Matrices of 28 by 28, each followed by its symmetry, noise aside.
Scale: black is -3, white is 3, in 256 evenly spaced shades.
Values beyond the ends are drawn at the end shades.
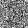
mirrored top to bottom.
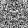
mirrored left to right.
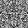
mirrored left to right.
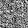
antisymmetric.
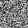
no symmetry.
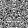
mirrored left to right.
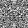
mirrored left to right.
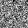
no symmetry.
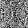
mirrored top to bottom.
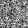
mirrored top to bottom.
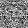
mirrored left to right.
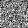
no symmetry.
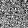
antisymmetric.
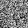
no symmetry.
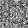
mirrored top to bottom.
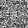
mirrored top to bottom.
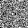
mirrored top to bottom.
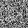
mirrored top to bottom.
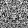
mirrored left to right.
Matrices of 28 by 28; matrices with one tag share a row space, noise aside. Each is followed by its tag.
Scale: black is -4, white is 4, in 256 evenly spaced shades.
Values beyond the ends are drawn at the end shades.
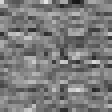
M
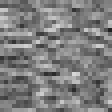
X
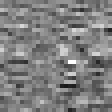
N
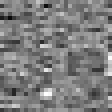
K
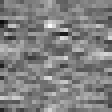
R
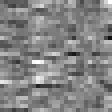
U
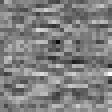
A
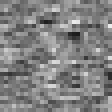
X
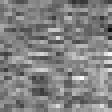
A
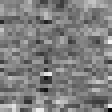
K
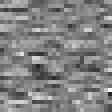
U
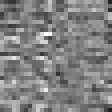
K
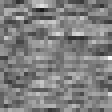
A
